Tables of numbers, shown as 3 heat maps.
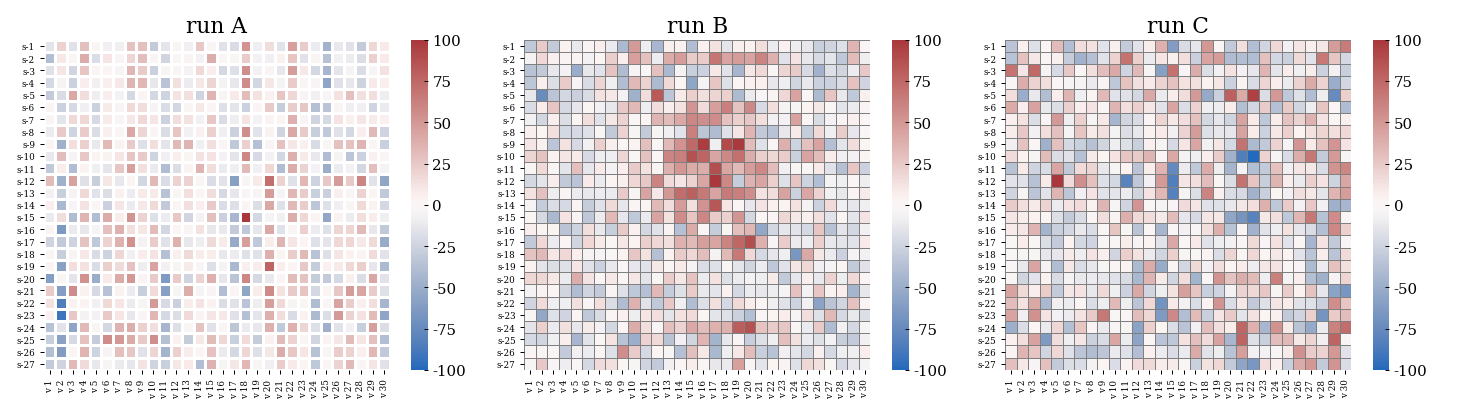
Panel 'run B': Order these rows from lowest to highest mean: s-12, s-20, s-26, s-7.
s-26, s-20, s-12, s-7
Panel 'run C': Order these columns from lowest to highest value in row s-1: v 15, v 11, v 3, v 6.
v 15, v 6, v 11, v 3
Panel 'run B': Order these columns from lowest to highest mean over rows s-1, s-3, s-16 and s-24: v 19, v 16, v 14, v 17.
v 14, v 16, v 17, v 19
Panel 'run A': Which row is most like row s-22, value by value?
s-23
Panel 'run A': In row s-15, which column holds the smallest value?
v 25
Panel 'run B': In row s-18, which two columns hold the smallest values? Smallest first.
v 24, v 12
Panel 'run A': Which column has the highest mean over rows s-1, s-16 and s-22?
v 20
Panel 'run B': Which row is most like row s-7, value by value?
s-14
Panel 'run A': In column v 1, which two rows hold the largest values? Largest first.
s-12, s-21
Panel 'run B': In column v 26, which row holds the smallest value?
s-22
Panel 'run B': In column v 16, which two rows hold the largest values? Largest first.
s-9, s-10
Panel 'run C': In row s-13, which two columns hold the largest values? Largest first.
v 18, v 30
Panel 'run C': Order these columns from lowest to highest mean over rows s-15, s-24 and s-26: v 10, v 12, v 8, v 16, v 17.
v 12, v 16, v 8, v 10, v 17
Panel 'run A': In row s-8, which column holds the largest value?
v 18
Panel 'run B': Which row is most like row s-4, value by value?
s-1
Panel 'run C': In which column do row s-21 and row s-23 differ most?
v 30
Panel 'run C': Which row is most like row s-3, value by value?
s-6
